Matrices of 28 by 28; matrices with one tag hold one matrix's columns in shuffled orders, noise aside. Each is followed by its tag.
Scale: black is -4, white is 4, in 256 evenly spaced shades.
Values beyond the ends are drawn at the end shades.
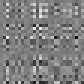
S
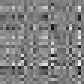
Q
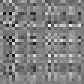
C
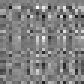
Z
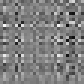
C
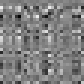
Z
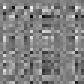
Z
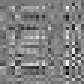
Q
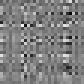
C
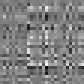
Q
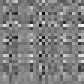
C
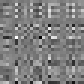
S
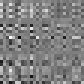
S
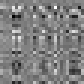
Z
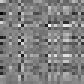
C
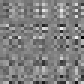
S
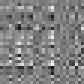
Q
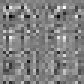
Z
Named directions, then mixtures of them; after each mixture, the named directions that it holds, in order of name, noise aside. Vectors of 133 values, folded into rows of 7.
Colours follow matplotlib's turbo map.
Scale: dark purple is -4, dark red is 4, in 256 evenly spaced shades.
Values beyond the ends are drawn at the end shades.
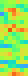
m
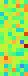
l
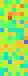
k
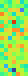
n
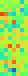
m, n.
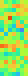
k, l, m.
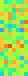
k, m, n.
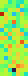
l, m, n.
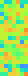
l, m, n.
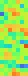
l, m.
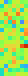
k, l, n.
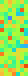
k, l, n.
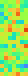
l, m, n.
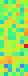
l, n.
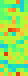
k, m, n.
